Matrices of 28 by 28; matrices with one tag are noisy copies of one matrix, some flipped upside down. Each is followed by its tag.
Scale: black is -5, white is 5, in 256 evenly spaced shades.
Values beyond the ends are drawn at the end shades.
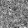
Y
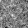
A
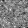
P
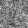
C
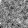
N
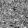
Y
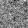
Y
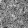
A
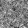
Y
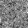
C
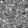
P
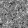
C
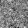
Y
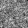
P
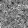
N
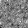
N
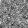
N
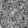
A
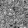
Y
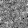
C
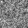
P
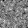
P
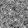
Y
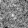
A
